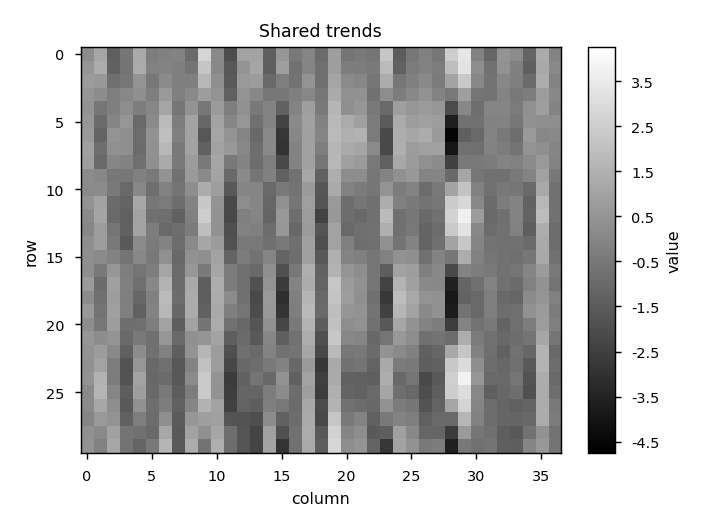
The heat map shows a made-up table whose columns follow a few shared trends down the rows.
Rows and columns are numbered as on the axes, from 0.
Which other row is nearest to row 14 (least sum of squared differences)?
10
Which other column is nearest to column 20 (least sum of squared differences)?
21
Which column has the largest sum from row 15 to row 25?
19
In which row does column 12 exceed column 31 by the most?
0
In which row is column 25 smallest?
25
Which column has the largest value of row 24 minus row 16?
28
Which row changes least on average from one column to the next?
3
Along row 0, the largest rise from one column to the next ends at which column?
9
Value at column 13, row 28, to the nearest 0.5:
-2.5
